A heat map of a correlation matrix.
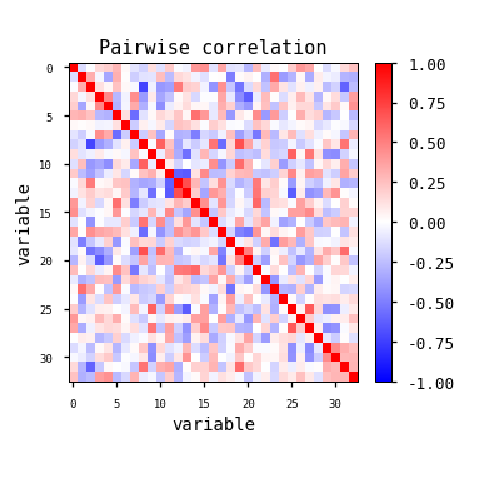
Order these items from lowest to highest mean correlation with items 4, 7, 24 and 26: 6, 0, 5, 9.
5, 6, 9, 0
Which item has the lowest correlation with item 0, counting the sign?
20
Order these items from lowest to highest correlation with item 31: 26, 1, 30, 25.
1, 25, 26, 30
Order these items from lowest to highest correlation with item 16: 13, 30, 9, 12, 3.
9, 3, 12, 30, 13
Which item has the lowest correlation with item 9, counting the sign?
13
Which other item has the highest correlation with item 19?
8
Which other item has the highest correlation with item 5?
14
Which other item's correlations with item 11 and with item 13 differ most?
12
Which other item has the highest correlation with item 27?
25
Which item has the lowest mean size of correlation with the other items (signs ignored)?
6
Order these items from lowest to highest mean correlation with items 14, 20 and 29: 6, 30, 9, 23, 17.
9, 17, 6, 23, 30
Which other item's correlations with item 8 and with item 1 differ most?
2
